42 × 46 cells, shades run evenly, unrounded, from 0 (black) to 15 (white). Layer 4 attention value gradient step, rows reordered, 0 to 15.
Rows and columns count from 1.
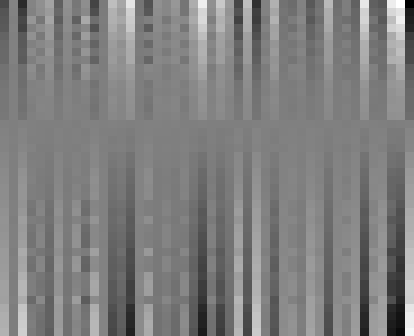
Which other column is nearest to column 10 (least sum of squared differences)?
4
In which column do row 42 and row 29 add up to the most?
46
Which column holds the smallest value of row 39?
45
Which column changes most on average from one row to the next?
17
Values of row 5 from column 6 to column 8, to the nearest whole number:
9 6 8
